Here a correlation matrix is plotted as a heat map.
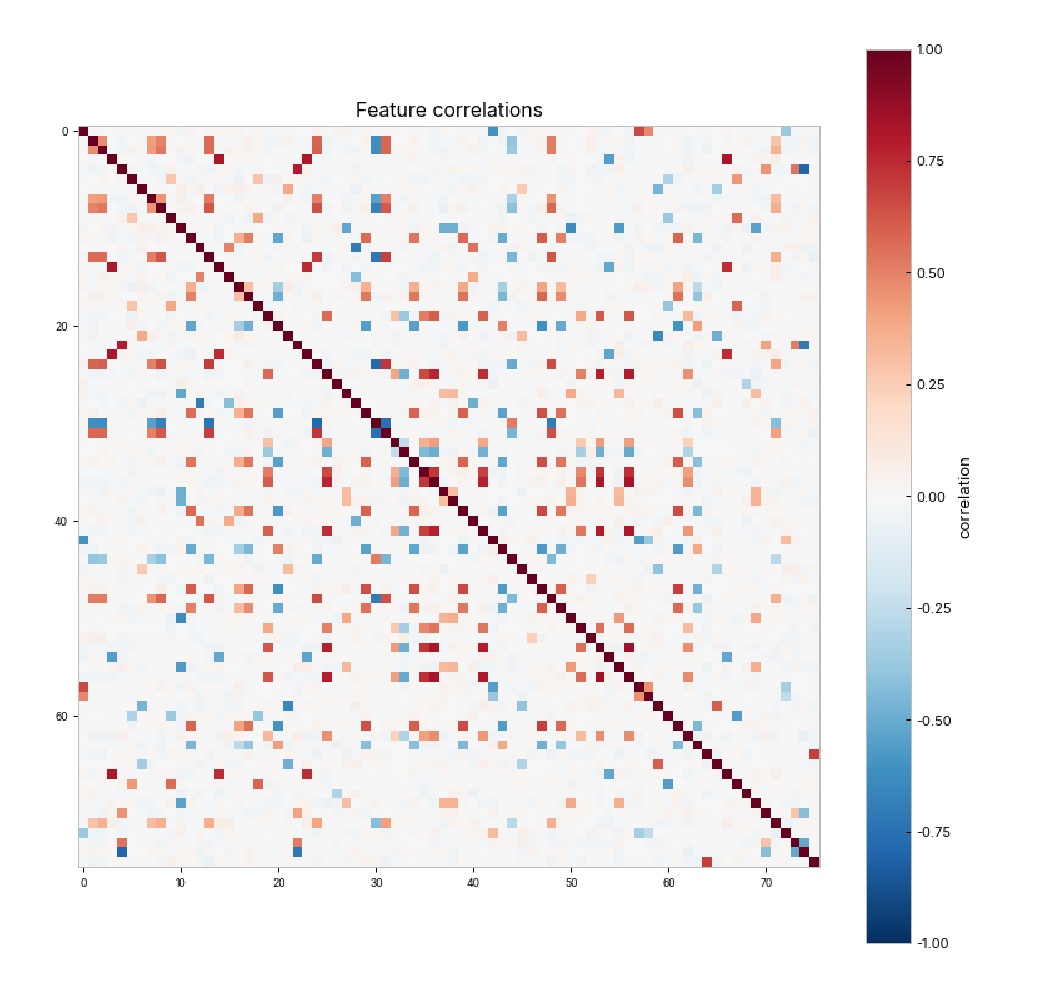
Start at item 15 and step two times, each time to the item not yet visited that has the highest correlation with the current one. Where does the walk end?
40
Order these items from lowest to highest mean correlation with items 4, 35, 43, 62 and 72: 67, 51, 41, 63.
67, 63, 51, 41
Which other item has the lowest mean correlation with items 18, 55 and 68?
10
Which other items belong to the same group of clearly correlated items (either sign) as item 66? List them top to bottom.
3, 14, 23, 54
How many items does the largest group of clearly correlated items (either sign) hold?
12
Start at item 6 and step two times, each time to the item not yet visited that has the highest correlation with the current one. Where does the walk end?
45
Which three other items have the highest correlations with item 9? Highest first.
67, 18, 5
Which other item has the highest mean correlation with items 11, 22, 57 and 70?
4
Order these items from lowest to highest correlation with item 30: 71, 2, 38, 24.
24, 2, 71, 38
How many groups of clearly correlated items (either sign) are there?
13
